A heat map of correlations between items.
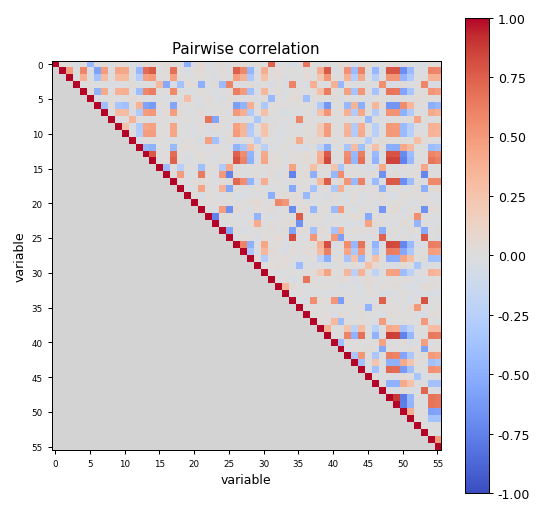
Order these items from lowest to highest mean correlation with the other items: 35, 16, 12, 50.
50, 12, 16, 35
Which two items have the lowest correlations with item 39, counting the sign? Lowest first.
50, 6
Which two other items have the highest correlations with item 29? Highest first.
23, 45
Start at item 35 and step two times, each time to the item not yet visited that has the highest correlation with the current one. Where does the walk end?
8
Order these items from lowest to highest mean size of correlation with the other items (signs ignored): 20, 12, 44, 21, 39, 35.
20, 35, 21, 12, 44, 39
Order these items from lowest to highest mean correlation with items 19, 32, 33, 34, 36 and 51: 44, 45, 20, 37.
44, 45, 37, 20
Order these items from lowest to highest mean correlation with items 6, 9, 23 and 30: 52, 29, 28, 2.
52, 28, 2, 29
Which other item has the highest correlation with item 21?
16
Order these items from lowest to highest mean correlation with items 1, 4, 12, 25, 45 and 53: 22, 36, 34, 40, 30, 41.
41, 22, 36, 30, 40, 34
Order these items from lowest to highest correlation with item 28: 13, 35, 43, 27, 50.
13, 27, 35, 43, 50
